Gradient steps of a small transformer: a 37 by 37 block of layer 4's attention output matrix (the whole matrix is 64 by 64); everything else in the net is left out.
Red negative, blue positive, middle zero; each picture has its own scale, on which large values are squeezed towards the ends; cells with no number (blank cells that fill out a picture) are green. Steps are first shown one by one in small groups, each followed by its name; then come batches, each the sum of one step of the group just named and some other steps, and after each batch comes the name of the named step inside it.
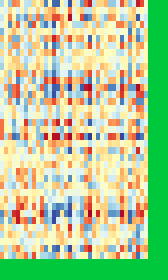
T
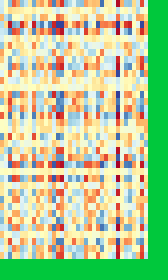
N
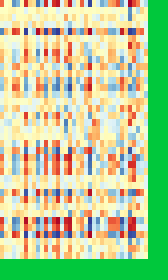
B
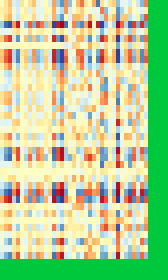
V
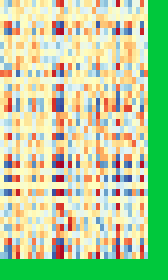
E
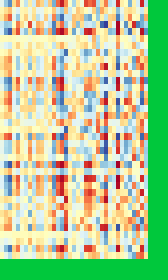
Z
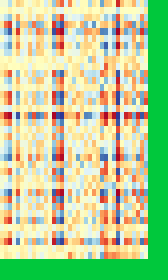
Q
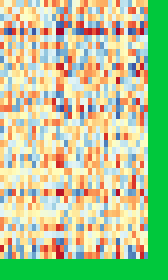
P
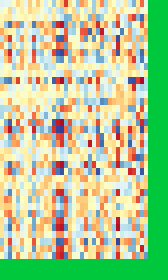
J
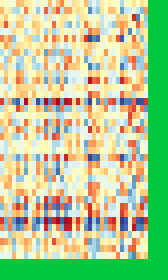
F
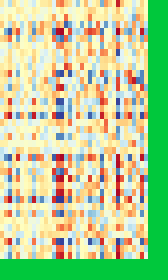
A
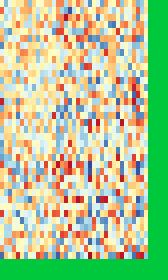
A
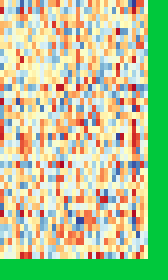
E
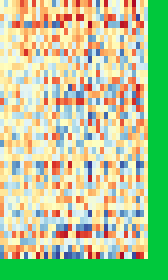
T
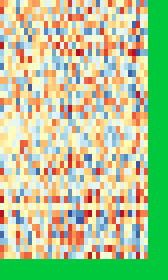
B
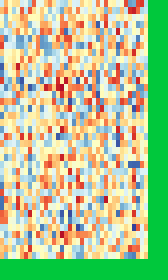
P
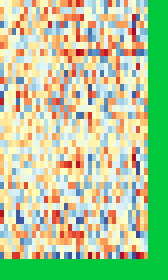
F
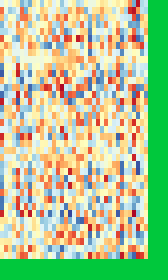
T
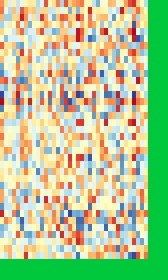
B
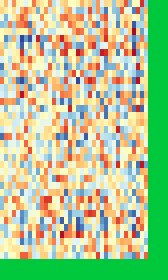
N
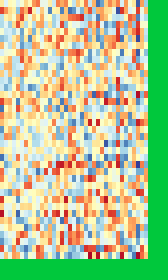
Z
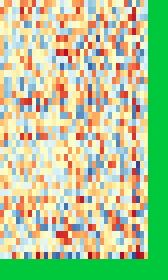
F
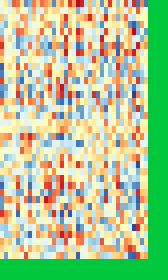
A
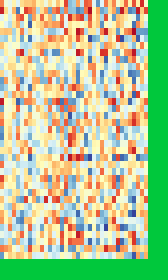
F
